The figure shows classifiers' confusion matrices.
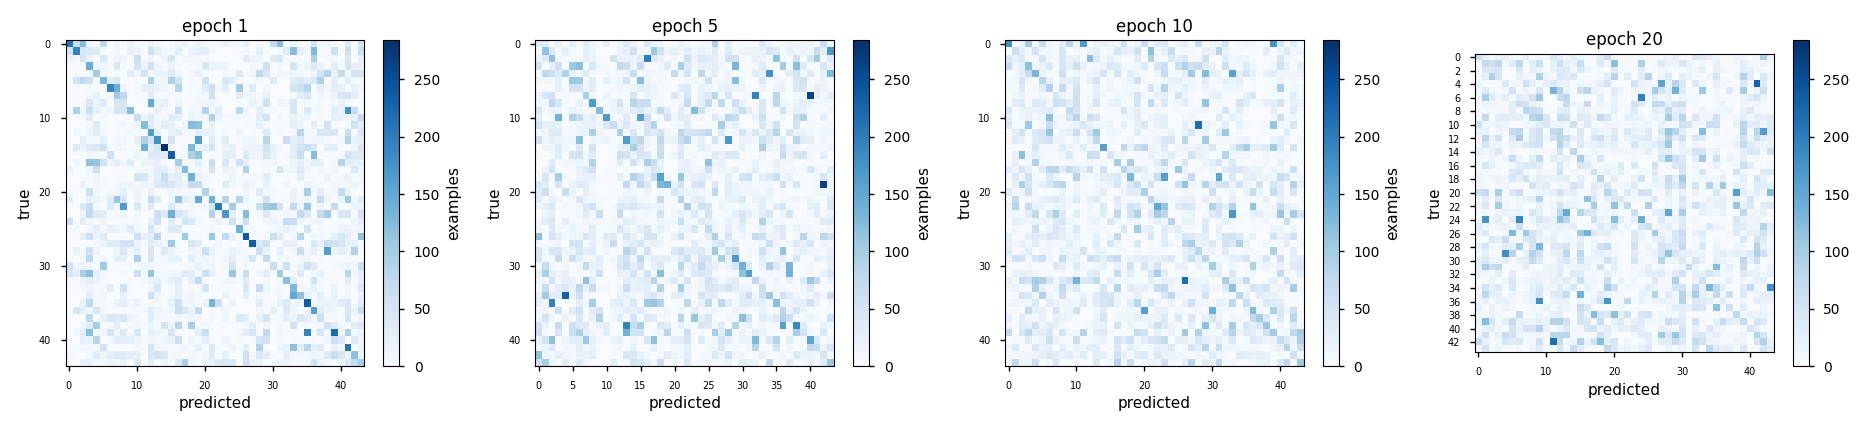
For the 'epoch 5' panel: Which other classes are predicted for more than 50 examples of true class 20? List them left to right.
1, 4, 26
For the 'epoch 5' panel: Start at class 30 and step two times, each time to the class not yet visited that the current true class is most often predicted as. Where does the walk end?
23
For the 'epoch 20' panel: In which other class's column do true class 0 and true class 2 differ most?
42
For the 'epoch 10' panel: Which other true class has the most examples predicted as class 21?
1
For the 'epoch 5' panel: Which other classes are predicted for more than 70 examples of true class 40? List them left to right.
2, 7, 17, 32, 35
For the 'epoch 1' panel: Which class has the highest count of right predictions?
14
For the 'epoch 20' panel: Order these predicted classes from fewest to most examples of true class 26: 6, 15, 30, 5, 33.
6, 33, 30, 15, 5
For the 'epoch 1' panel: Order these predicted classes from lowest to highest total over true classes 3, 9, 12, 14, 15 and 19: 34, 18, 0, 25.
0, 25, 34, 18
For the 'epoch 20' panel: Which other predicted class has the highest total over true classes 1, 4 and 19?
41
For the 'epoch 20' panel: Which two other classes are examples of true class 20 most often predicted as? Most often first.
38, 43
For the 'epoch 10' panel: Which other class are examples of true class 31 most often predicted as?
22
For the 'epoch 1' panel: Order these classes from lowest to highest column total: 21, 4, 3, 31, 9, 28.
9, 31, 28, 4, 21, 3
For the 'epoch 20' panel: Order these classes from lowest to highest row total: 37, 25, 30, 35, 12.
37, 25, 30, 35, 12
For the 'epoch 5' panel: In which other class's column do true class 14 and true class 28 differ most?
26
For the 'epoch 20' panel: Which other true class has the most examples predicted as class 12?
24
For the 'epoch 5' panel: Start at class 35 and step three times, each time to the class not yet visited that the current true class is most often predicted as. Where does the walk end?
25
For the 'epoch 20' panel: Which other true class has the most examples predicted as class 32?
35
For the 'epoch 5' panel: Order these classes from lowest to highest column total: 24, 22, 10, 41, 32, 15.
10, 41, 32, 24, 22, 15
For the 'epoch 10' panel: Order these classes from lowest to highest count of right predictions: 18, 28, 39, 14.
28, 39, 18, 14
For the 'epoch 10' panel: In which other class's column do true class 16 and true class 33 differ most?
42
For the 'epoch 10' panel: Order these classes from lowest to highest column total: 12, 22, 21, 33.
12, 21, 22, 33
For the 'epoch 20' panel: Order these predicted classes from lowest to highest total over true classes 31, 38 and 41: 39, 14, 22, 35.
14, 22, 39, 35
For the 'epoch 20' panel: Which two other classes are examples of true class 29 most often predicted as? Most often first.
4, 28
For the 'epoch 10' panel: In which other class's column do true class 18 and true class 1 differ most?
23
